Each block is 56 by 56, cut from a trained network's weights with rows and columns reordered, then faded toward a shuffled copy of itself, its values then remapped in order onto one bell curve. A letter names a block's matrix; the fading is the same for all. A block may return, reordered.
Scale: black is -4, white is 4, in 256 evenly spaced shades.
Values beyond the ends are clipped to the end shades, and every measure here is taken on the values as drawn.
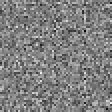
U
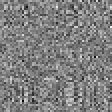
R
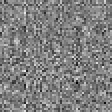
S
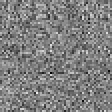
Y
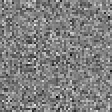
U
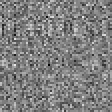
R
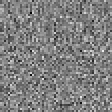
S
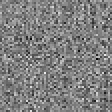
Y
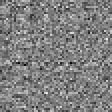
Y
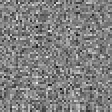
Y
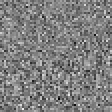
Y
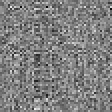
R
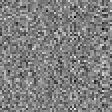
S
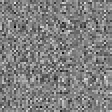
S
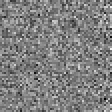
U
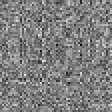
R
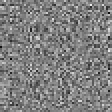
S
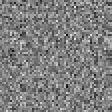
S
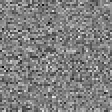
Y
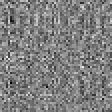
R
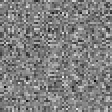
R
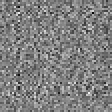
R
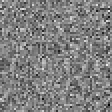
U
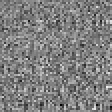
Y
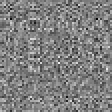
R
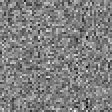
U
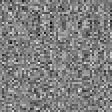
S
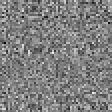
Y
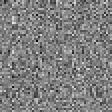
S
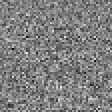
Y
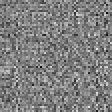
R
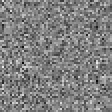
U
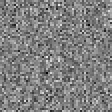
Y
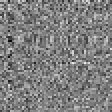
R
